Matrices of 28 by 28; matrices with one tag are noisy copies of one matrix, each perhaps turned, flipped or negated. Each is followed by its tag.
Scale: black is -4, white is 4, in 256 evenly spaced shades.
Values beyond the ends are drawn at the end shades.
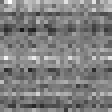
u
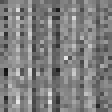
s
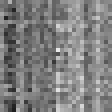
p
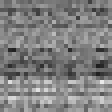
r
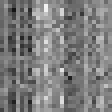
r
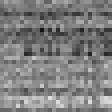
p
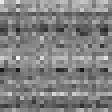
u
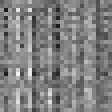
s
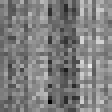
r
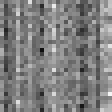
u
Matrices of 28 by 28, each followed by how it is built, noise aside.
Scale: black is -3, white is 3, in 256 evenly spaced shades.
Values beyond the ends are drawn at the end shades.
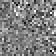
upper triangular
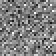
Hankel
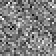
Toeplitz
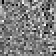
upper triangular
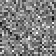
Toeplitz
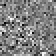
lower triangular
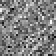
Hankel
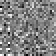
low rank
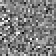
lower triangular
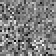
lower triangular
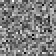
noise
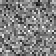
Toeplitz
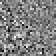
lower triangular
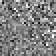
upper triangular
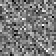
Toeplitz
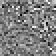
upper triangular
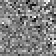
upper triangular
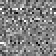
uneven rows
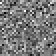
Hankel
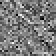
Toeplitz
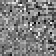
upper triangular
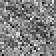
Toeplitz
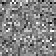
uneven rows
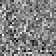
lower triangular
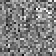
low rank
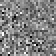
lower triangular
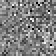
upper triangular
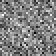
Toeplitz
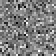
low rank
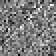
Hankel
